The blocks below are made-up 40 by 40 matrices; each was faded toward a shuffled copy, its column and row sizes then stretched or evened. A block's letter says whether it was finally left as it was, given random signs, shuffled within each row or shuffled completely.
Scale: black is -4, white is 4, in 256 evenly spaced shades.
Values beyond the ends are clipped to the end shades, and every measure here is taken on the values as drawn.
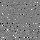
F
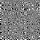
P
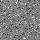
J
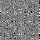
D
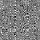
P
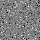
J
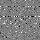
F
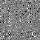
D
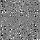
D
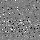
F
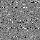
F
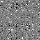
D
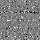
F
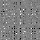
P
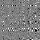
P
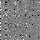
P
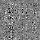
D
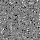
J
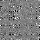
D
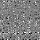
D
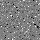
J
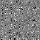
D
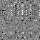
P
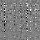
P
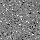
J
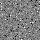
J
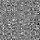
P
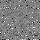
F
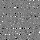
F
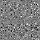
D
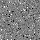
J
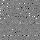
F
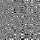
P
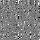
P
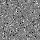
J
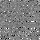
F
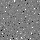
J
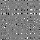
P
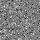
J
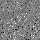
J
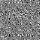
D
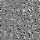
D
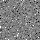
J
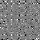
P
